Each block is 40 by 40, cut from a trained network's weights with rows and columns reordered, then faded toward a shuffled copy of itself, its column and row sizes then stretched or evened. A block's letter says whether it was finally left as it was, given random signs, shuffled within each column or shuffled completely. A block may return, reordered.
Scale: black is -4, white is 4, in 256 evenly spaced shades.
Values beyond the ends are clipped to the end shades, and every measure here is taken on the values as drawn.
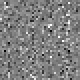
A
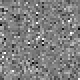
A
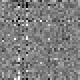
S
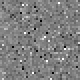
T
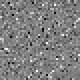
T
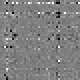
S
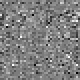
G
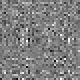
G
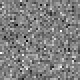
T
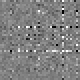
S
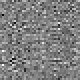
G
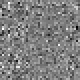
S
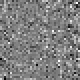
A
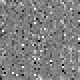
A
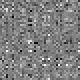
G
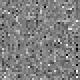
A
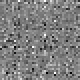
S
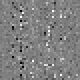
A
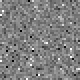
T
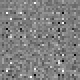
S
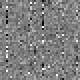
A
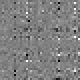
G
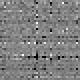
G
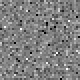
T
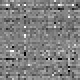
G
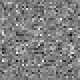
G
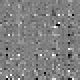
G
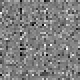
S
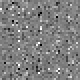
A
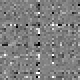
S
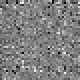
G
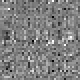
G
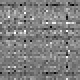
G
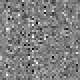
A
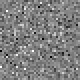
T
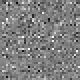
G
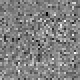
S
